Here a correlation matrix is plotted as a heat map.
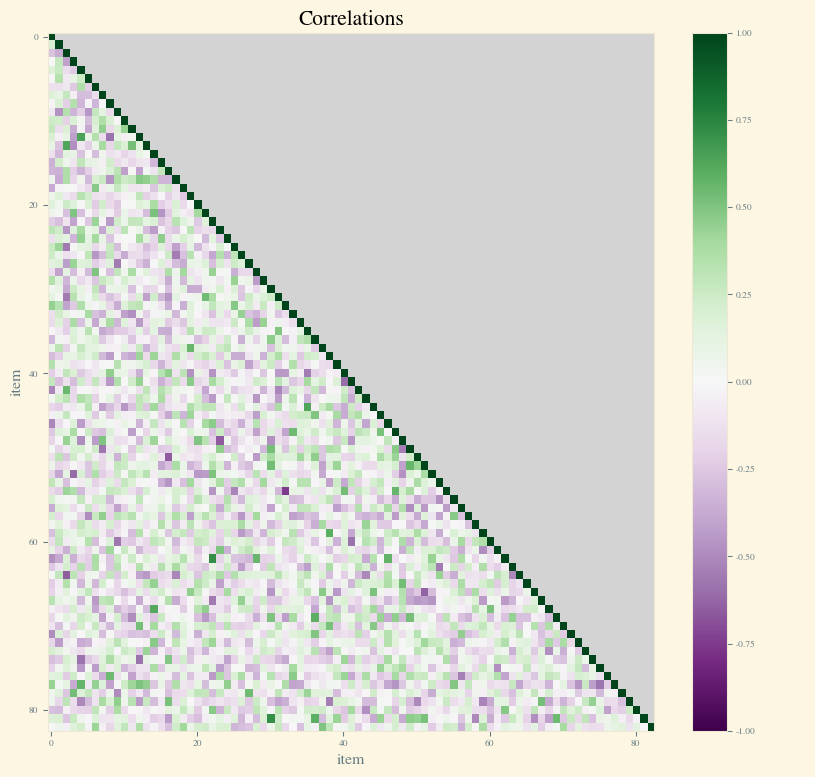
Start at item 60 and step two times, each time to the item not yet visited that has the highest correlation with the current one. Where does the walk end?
14
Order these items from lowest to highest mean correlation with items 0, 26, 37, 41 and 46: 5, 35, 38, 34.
38, 34, 5, 35
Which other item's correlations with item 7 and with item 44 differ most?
35
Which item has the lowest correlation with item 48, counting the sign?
23
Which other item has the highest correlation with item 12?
4
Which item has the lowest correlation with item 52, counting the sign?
3
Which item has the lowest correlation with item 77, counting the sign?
75
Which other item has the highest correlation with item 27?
78
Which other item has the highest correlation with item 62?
22
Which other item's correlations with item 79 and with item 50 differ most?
16
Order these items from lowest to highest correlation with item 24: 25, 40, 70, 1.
40, 25, 1, 70
